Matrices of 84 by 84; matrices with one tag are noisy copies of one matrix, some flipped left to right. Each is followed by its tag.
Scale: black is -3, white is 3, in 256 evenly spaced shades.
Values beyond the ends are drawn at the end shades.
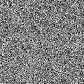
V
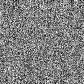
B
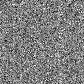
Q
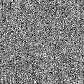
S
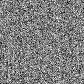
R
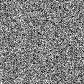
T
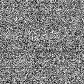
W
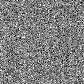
Q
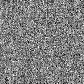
B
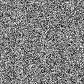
T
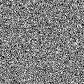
V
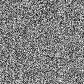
Q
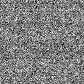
W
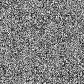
R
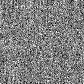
B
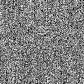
B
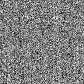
R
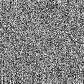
S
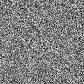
V
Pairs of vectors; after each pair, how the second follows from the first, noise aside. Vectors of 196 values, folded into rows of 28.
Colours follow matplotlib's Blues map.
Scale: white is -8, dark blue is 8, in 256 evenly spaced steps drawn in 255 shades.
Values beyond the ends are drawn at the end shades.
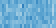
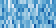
wrapped around, scaled up.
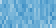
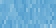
shrunk.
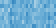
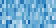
reversed, scaled up.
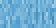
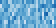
negated, scaled up.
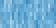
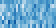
wrapped around, negated, scaled up.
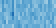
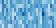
reversed, scaled up.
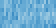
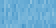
shrunk.
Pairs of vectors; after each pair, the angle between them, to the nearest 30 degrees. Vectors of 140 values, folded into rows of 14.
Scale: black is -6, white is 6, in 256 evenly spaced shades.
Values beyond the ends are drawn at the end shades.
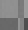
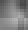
120 degrees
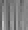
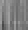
150 degrees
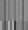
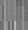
150 degrees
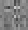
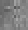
150 degrees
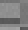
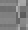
90 degrees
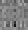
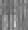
120 degrees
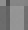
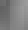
60 degrees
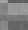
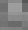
60 degrees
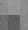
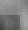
30 degrees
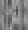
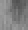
120 degrees
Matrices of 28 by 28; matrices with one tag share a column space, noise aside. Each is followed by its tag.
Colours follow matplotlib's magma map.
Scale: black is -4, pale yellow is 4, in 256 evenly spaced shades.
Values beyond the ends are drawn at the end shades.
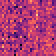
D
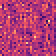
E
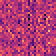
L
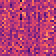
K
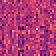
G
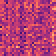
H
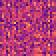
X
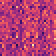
D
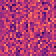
X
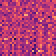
K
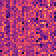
X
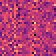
X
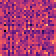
G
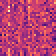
H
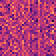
L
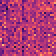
H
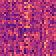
E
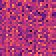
K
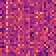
H
